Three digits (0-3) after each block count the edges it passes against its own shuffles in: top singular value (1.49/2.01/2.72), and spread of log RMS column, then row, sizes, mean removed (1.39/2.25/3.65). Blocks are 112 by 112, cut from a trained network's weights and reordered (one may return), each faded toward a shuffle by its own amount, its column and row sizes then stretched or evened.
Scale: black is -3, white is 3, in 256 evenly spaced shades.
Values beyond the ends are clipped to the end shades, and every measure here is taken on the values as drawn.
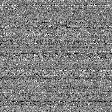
1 0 2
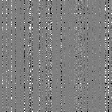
2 3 1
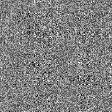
0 2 2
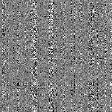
1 3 2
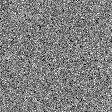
0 0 0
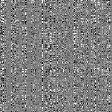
2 3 2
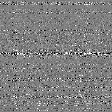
1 1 3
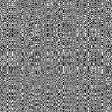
3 3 1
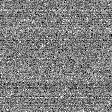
1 0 1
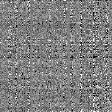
1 3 1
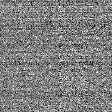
1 2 0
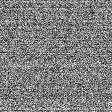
1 0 0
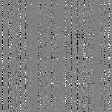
2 3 1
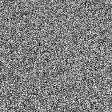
0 1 1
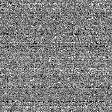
1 1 2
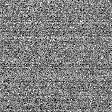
1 1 0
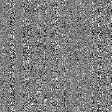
0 3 0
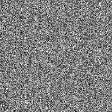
0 2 1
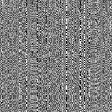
3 3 0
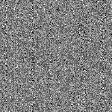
0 2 0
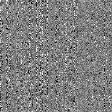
0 3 0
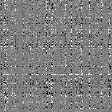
1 3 2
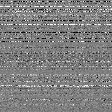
2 0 3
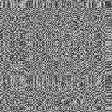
3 1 1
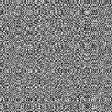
3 2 2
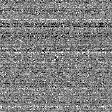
2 1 2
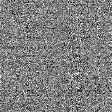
0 2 0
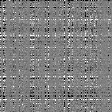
3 3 2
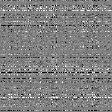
2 2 3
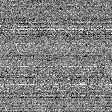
2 0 2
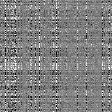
3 3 0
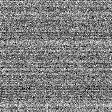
2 1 0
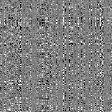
2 3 2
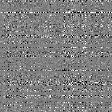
2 2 3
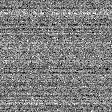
2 0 1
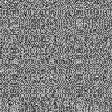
3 0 0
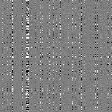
3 3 2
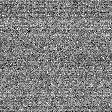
1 0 1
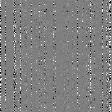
2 3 1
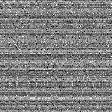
3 0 1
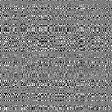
3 2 3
